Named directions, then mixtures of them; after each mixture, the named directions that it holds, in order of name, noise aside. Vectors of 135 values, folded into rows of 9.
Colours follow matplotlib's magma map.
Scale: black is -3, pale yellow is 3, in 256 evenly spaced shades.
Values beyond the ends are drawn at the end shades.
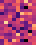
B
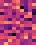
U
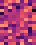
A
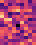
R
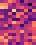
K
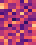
B, K.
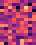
A, B.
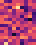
A, U.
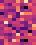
B.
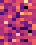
B.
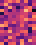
A.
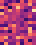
A.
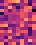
A.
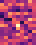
R.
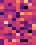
B.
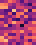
K.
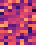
A.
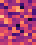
R, U.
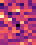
R.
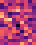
R.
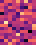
A, B.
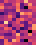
B.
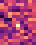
R.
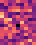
R.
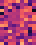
A.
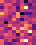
B.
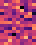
U.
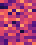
K, R.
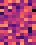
A.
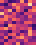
A, K.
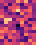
B, R.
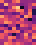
R, U.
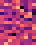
U.
